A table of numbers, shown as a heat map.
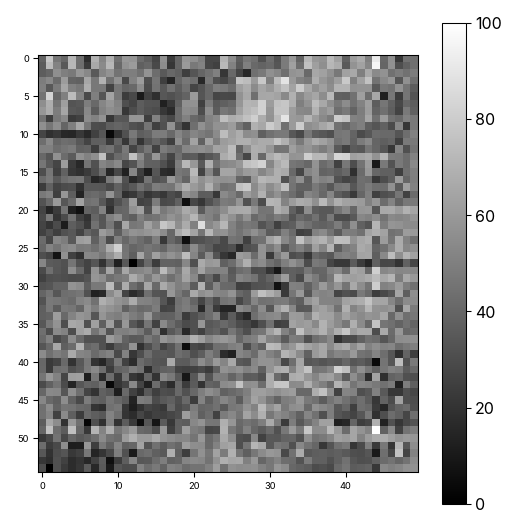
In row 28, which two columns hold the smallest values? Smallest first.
31, 30
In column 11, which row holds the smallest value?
15
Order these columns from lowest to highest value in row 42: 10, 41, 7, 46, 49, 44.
10, 49, 46, 7, 41, 44
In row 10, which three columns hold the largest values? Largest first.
24, 26, 25
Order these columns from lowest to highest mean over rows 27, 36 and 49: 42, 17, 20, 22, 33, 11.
17, 20, 22, 11, 42, 33
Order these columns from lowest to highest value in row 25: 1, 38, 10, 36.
1, 36, 38, 10
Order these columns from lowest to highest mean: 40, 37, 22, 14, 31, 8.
14, 8, 22, 40, 37, 31
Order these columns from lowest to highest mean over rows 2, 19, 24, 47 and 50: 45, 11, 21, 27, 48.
27, 21, 11, 48, 45
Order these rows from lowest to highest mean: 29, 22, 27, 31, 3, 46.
27, 46, 31, 22, 29, 3
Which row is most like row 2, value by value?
34
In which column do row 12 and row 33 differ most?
25
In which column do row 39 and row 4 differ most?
47
